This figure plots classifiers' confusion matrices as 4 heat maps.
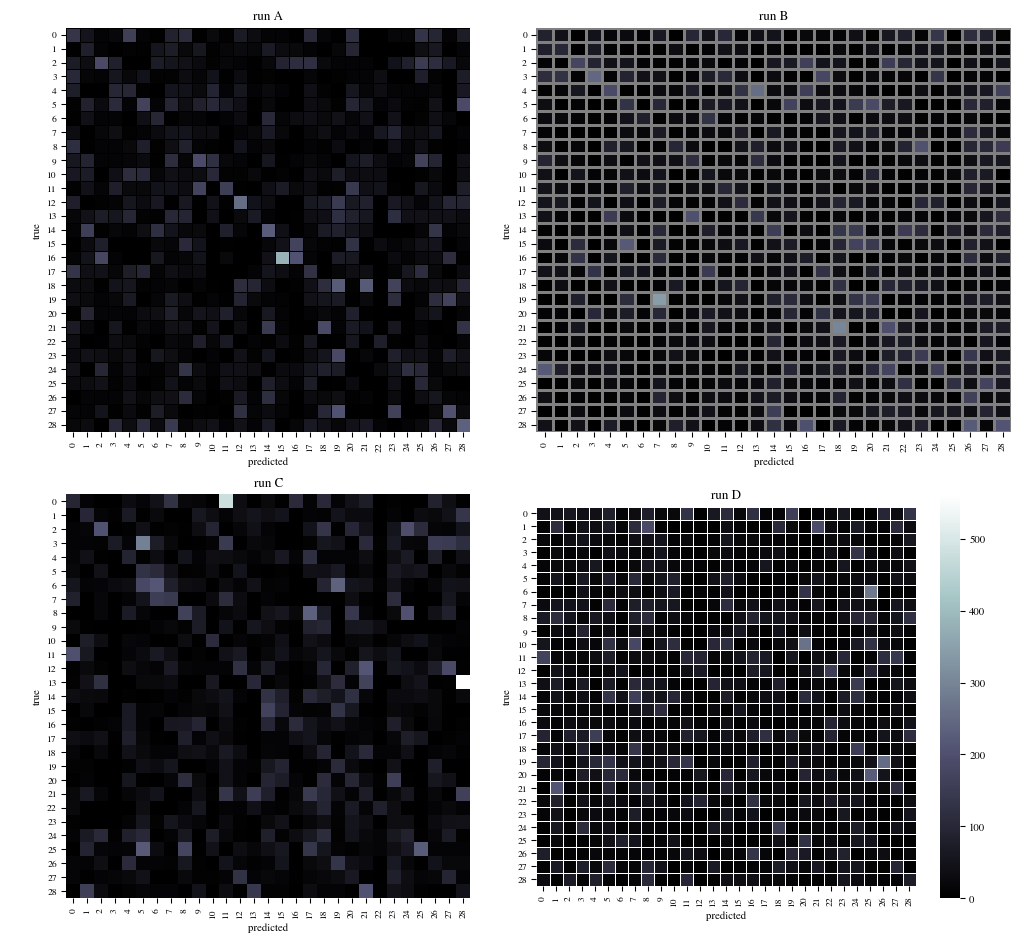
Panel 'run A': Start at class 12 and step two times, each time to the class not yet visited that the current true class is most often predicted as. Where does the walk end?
27
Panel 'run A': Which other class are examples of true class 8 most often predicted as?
0
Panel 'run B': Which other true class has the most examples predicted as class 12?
4
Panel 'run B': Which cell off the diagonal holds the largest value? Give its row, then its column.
19, 7
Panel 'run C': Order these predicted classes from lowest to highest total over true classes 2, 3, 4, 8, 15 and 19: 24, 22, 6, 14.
22, 6, 14, 24
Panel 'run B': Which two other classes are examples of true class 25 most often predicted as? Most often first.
27, 22
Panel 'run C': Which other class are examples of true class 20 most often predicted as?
23
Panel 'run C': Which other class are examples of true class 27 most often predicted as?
12
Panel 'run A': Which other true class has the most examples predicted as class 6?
14
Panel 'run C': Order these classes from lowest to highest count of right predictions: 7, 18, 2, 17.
17, 18, 7, 2
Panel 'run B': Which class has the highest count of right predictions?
3
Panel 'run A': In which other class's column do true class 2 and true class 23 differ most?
19
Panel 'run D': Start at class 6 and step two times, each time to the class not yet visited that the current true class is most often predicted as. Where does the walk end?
20
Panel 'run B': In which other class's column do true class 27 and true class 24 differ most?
0
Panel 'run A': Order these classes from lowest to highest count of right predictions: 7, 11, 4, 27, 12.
7, 4, 11, 27, 12
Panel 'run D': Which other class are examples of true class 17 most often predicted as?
4
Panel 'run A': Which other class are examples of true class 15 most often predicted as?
16
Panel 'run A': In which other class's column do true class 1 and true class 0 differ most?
4
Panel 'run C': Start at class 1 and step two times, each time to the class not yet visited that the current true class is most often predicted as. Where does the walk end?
21
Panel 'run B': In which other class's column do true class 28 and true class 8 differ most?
16
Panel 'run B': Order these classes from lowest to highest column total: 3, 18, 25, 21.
25, 3, 21, 18
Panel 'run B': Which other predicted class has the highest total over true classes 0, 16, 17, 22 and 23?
26
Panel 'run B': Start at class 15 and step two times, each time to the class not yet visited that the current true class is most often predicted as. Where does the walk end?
20
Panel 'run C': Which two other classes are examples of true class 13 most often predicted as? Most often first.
28, 21
